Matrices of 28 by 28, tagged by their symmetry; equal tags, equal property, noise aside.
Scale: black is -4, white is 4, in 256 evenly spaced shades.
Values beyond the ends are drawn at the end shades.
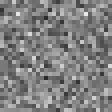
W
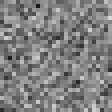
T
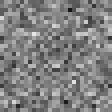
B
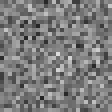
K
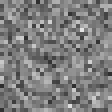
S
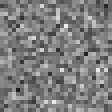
S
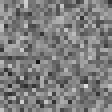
S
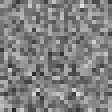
B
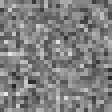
S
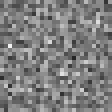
W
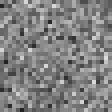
S
